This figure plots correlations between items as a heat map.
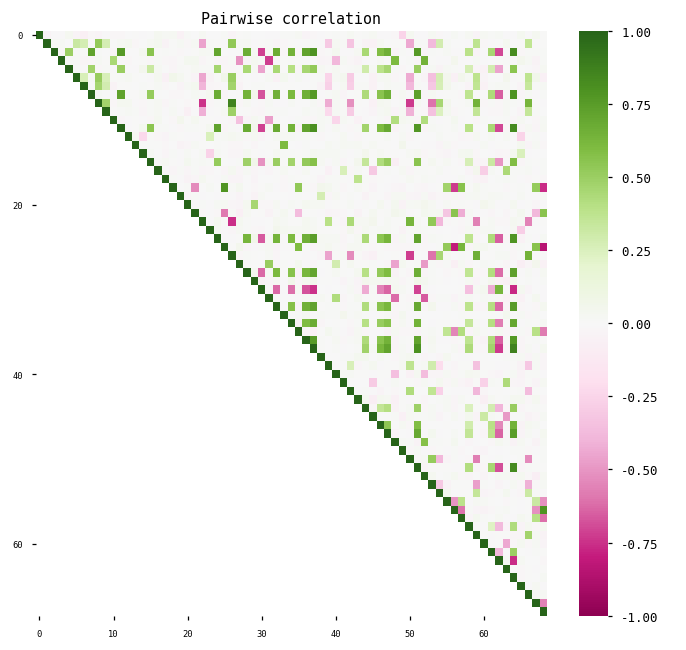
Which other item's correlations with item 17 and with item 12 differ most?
43
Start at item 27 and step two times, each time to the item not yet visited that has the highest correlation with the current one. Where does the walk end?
40
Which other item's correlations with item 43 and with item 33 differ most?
13
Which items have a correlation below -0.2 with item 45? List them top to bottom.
16, 41, 63
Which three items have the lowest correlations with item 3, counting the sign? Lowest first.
31, 27, 40
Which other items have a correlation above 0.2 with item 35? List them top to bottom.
18, 25, 55, 57, 67
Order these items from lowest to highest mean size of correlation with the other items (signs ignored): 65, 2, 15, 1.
65, 1, 15, 2
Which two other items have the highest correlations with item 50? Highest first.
22, 53
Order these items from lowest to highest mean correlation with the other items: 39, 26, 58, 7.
39, 26, 58, 7
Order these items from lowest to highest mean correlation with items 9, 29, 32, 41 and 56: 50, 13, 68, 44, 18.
18, 50, 13, 44, 68
